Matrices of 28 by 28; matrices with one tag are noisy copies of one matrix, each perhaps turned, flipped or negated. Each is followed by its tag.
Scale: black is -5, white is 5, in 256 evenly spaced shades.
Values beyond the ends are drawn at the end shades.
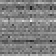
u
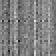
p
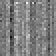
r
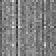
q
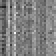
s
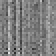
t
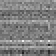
s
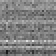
s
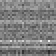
s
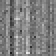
r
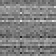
p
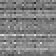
p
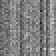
s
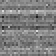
r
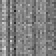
s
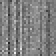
t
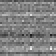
u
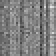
s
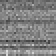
s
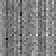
p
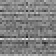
q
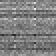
p
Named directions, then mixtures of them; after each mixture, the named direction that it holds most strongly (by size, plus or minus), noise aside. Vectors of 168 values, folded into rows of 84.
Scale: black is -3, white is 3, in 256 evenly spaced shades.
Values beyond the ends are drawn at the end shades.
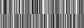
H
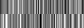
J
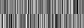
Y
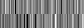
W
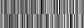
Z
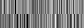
W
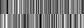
J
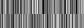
H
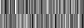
W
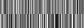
Y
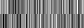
J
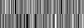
W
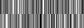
J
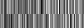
Z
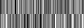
J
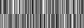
H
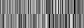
Z
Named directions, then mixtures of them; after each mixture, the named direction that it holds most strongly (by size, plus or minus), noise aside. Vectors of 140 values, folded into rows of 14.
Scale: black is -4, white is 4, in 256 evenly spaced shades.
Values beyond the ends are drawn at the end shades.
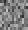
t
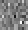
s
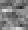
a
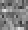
a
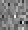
s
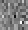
s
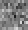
s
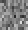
s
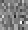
s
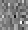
s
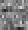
a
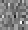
s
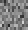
t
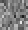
s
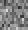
t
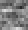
a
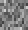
t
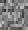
t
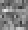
a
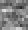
a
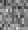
t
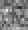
a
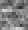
a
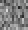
t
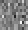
s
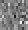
s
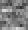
a
